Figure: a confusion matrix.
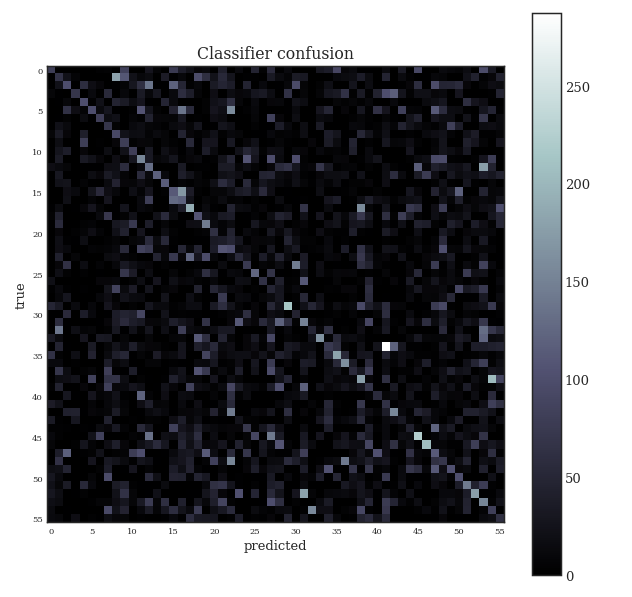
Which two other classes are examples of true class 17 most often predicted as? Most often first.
38, 55
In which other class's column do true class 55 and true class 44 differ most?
47
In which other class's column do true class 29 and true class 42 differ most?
22
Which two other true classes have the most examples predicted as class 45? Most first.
12, 0
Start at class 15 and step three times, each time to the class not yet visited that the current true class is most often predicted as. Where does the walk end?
53
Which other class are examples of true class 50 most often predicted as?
7
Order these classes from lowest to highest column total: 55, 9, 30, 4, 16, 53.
4, 30, 55, 9, 16, 53
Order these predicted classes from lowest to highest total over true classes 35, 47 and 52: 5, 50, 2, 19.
50, 5, 2, 19
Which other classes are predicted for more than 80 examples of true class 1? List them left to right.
8, 9, 18
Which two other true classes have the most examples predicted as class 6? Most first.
45, 15
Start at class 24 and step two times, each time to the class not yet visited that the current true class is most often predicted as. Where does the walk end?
11
